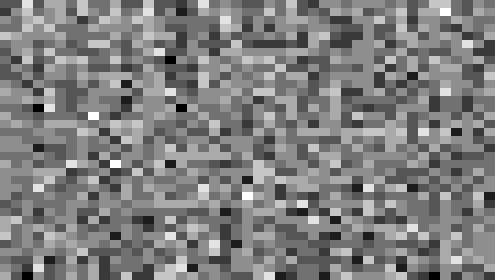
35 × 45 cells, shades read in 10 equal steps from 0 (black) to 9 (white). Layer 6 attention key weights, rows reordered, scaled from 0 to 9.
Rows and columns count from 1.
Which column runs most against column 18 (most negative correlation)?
45
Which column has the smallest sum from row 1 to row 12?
17
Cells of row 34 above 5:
8
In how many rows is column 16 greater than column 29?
12
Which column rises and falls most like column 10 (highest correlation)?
13
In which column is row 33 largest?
42
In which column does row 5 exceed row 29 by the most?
14
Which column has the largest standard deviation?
16
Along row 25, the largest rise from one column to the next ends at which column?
23
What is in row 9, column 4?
2
